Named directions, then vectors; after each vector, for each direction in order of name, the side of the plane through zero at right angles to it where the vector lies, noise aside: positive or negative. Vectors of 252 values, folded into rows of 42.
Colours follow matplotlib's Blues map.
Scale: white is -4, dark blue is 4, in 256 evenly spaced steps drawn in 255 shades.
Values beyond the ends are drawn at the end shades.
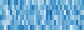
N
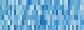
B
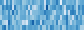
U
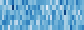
negative, negative, negative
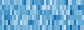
negative, negative, positive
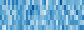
negative, positive, negative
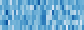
positive, negative, negative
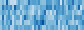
positive, negative, positive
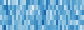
positive, negative, positive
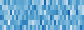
positive, positive, negative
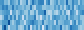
negative, negative, positive
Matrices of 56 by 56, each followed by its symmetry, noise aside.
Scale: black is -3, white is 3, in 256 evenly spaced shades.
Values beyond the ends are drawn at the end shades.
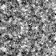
mirrored top to bottom.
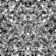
mirrored left to right.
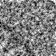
symmetric across the other diagonal.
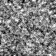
no symmetry.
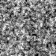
no symmetry.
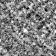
symmetric across the other diagonal.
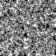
antisymmetric.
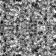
mirrored top to bottom.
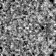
mirrored top to bottom.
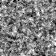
antisymmetric.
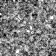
symmetric.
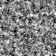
antisymmetric.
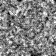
no symmetry.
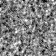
no symmetry.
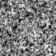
symmetric.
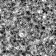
symmetric across the other diagonal.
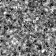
symmetric across the other diagonal.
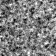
no symmetry.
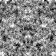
mirrored left to right.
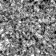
antisymmetric.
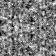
mirrored top to bottom.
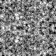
mirrored top to bottom.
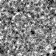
symmetric.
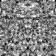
mirrored left to right.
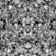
mirrored left to right.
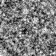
symmetric across the other diagonal.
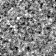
symmetric.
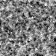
no symmetry.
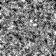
symmetric across the other diagonal.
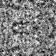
mirrored top to bottom.
